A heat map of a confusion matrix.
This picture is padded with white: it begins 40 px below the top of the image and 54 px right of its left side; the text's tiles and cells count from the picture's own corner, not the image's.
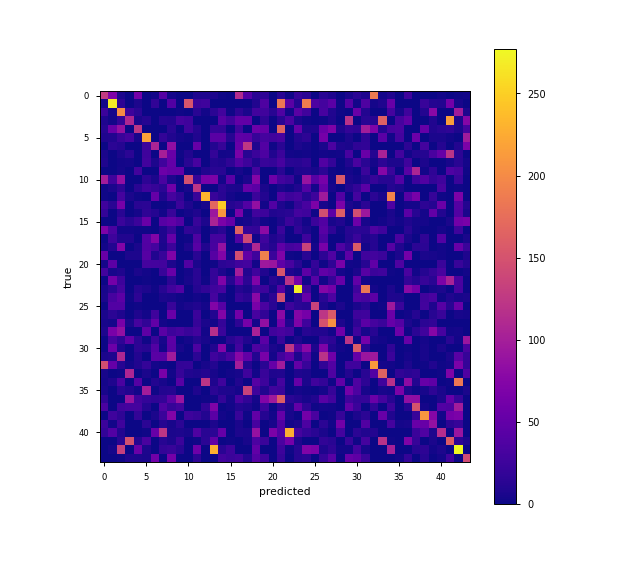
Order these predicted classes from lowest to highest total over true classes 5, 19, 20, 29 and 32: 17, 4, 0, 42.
4, 42, 17, 0
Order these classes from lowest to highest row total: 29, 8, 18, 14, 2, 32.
8, 29, 2, 32, 18, 14
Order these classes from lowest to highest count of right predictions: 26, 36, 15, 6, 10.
15, 36, 6, 26, 10
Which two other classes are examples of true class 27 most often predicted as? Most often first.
26, 19
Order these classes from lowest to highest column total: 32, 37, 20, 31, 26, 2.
20, 37, 32, 31, 2, 26
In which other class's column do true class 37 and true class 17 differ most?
42
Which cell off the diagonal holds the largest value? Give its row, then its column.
13, 14
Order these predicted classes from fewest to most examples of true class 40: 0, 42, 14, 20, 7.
0, 14, 20, 42, 7
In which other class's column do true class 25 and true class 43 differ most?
34
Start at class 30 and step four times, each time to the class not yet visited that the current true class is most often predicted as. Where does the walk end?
33
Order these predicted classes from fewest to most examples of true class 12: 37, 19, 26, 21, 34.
19, 21, 37, 26, 34
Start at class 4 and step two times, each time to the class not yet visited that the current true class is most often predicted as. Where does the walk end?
16
